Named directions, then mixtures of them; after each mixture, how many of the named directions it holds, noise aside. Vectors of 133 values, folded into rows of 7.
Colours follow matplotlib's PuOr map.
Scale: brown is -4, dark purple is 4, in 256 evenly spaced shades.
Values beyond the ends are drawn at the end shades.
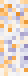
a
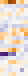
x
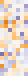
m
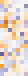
one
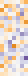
one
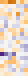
two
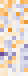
two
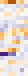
one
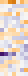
two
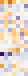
two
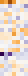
two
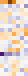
two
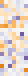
two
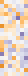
two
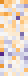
three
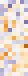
three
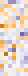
three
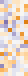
one
